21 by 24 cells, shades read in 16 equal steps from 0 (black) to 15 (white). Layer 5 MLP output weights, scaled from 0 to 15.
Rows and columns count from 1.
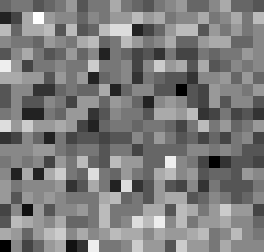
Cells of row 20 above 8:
16
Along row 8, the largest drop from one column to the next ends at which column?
11
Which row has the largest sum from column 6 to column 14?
20
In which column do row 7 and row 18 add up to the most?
21
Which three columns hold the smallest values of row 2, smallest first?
1, 2, 8
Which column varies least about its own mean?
23
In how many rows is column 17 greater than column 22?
10
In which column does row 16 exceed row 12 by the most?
12
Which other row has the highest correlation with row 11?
7
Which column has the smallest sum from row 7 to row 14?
9
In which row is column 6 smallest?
3
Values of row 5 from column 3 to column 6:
10 7 5 6
